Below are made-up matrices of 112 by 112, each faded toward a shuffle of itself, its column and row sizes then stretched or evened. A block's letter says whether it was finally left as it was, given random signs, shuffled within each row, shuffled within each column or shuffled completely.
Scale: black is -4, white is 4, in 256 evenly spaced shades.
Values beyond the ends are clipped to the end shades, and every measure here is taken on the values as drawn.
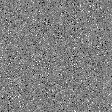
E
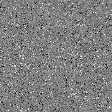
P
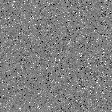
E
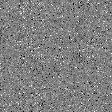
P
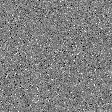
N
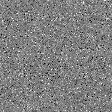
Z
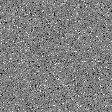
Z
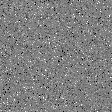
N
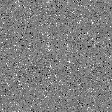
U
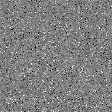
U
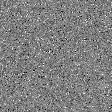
Z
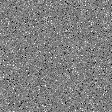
E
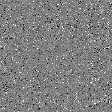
U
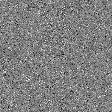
E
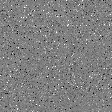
Z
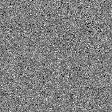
P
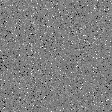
E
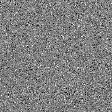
P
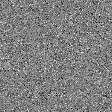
Z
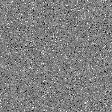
E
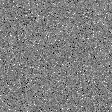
N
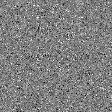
U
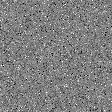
N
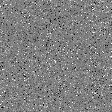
E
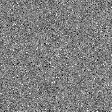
P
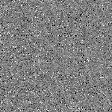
U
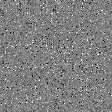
P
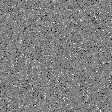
N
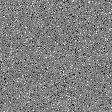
N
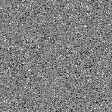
U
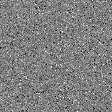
E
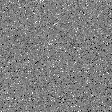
Z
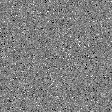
U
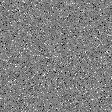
N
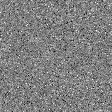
N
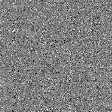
P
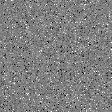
U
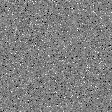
N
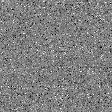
Z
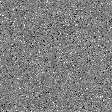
Z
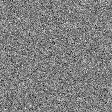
N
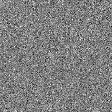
U
